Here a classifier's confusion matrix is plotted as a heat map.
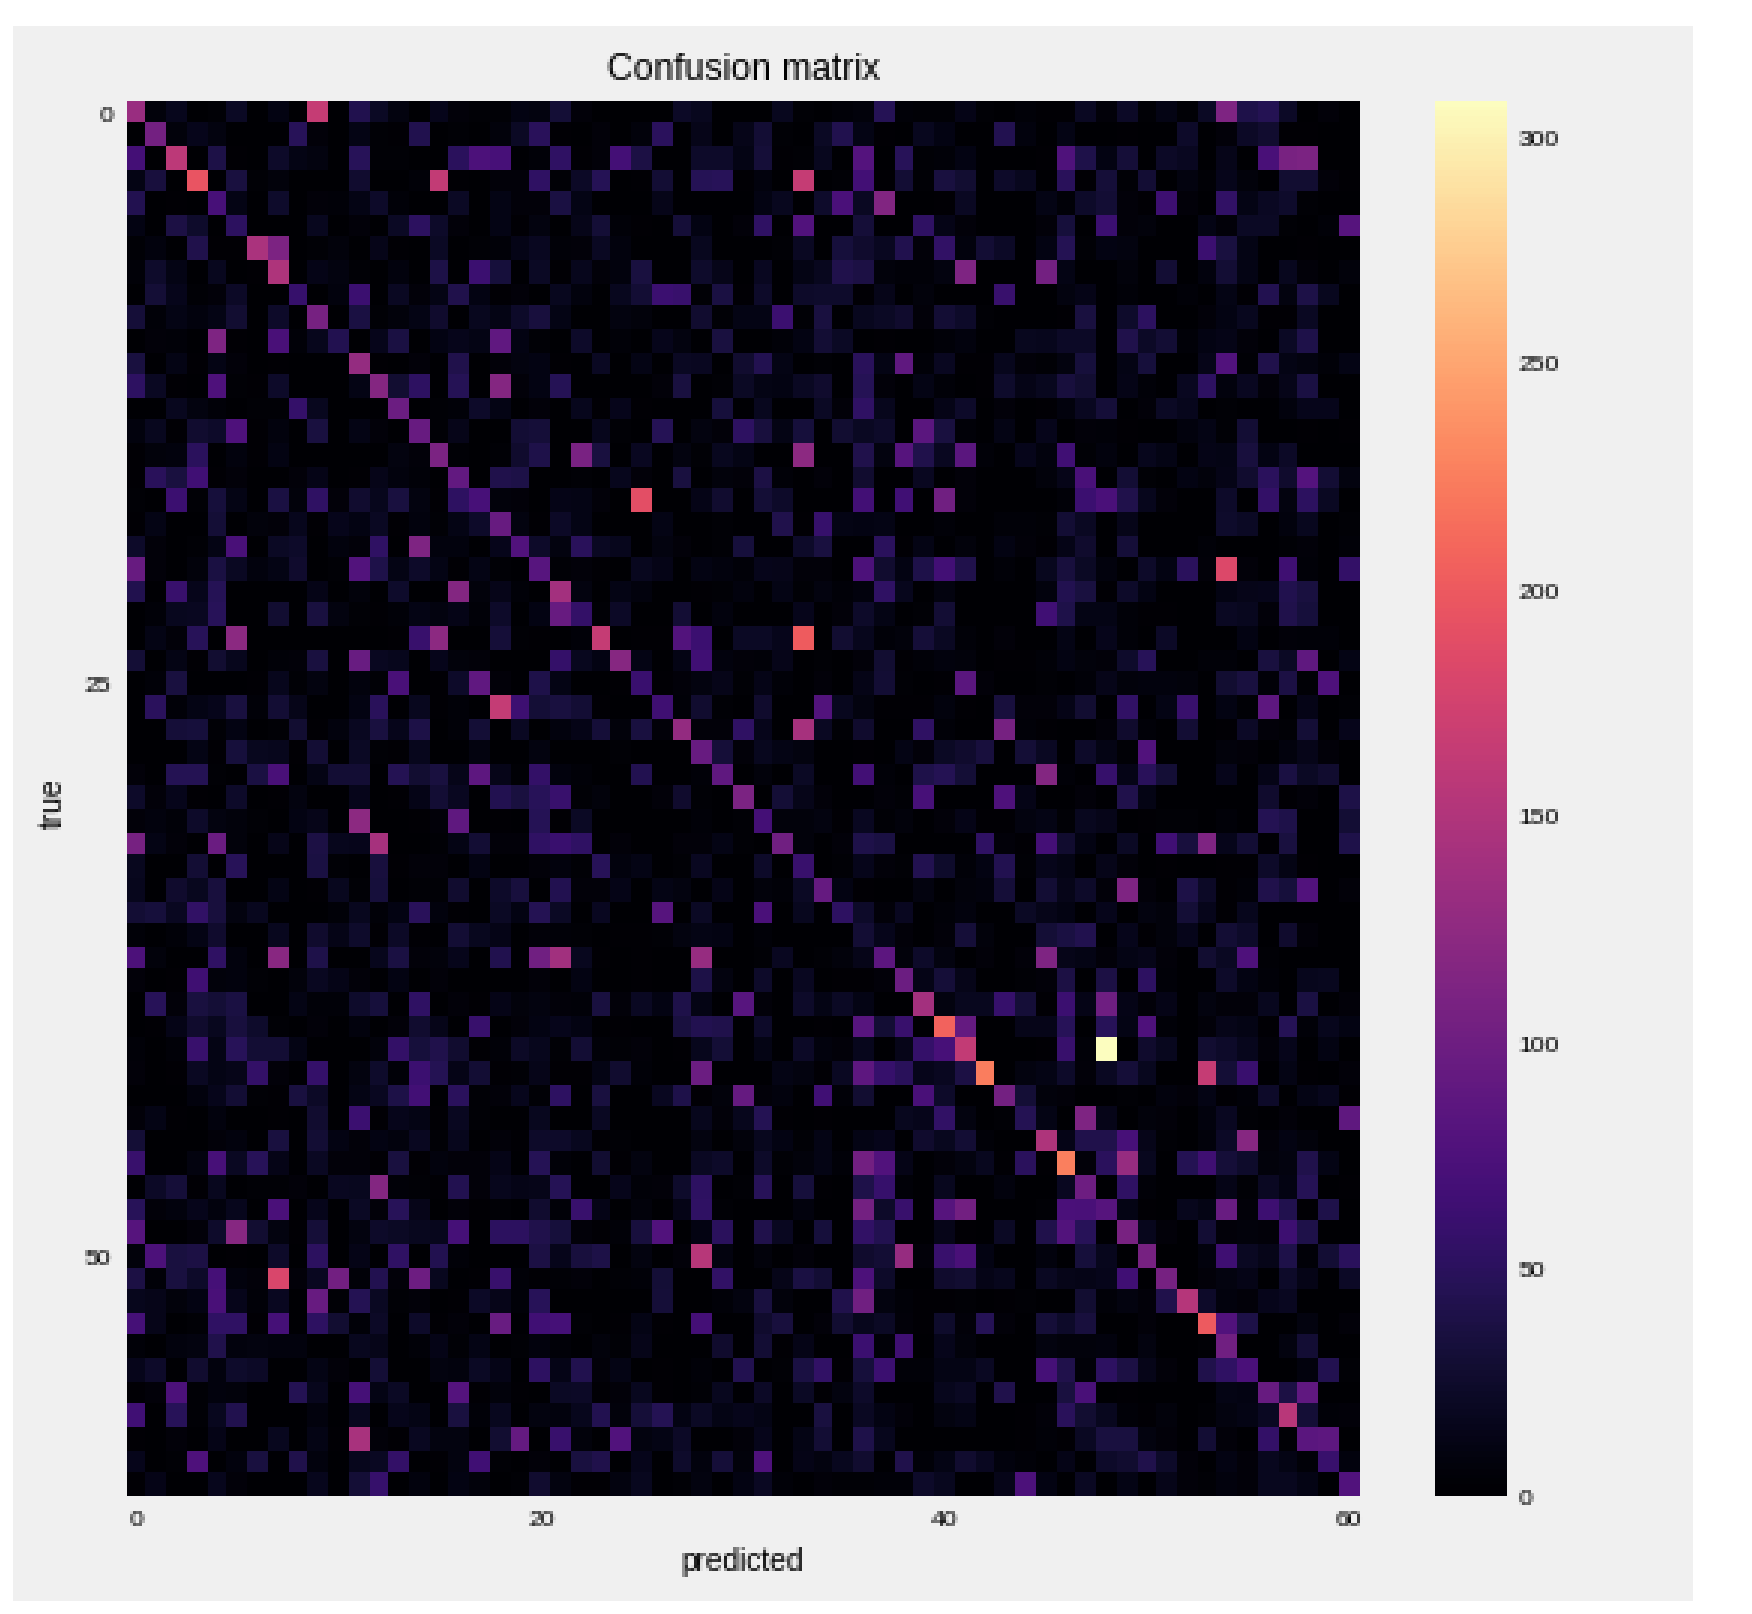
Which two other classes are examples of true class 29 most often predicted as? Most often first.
45, 17
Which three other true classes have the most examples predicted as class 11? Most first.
58, 31, 24
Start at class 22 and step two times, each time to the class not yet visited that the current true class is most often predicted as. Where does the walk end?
16
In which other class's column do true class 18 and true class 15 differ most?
33
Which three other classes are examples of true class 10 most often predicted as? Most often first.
4, 18, 7
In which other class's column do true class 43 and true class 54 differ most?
30
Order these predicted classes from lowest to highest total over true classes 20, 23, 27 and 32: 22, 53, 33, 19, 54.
19, 22, 53, 54, 33
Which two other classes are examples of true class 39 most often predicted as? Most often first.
48, 30
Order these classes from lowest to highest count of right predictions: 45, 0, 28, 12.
28, 12, 0, 45
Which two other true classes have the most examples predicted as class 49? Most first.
46, 34
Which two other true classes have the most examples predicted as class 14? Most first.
19, 51
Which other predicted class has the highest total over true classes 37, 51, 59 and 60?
7
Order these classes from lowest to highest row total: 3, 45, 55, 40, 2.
45, 55, 40, 3, 2
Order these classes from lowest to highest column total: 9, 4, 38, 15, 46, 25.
25, 15, 38, 9, 4, 46
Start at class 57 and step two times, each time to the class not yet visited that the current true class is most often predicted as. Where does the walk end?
9
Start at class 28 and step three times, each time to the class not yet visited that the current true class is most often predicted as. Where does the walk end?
3
